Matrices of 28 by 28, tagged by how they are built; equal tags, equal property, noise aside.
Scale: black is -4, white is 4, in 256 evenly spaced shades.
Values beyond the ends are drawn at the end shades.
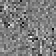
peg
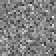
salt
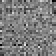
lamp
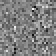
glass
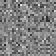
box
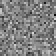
salt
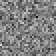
salt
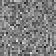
salt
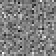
glass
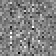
glass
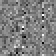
glass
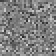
salt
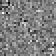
peg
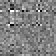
lamp
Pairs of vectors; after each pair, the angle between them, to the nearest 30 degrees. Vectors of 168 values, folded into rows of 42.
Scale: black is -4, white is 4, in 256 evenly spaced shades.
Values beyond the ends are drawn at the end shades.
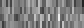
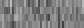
150 degrees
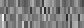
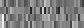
30 degrees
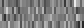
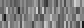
30 degrees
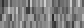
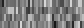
30 degrees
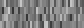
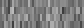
120 degrees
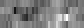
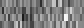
60 degrees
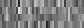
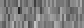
120 degrees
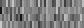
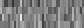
120 degrees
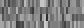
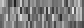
90 degrees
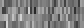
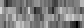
60 degrees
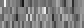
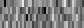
150 degrees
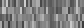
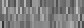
30 degrees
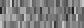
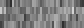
150 degrees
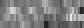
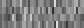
90 degrees
